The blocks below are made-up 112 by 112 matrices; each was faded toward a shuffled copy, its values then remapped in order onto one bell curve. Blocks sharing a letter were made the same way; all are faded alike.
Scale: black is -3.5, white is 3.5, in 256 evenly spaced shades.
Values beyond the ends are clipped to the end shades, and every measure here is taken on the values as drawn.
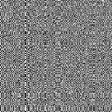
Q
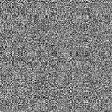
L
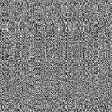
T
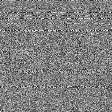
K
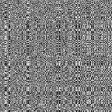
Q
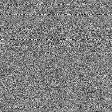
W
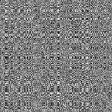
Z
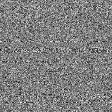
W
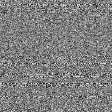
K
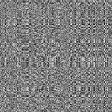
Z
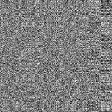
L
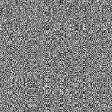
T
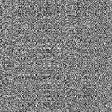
L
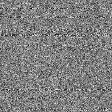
W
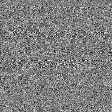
K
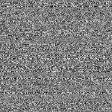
K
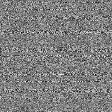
K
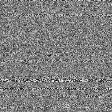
K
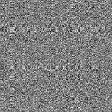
L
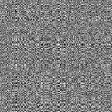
Z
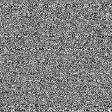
K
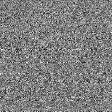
W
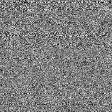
K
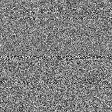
W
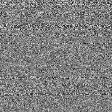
K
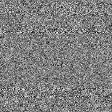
W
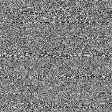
K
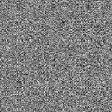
L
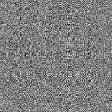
T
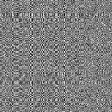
Q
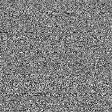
W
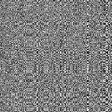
Z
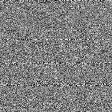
W
